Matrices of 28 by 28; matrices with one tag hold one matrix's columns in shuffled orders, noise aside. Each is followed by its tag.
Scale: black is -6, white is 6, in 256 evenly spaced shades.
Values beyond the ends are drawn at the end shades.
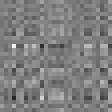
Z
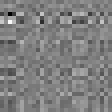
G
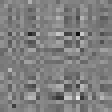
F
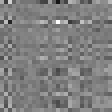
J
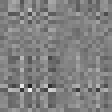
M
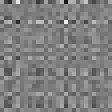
J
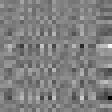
Z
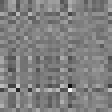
M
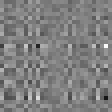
Z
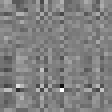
M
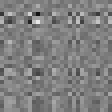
G
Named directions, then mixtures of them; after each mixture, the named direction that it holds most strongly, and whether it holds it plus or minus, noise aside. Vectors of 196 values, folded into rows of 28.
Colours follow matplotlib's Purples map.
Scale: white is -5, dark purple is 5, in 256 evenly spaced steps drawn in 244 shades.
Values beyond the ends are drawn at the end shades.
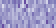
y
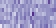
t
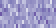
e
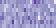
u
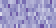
e, minus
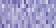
y, plus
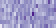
t, plus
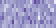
u, plus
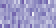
t, minus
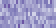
e, minus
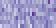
t, plus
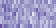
t, minus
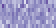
y, minus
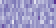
u, minus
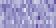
u, minus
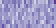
y, plus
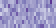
e, minus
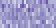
y, minus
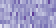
t, plus
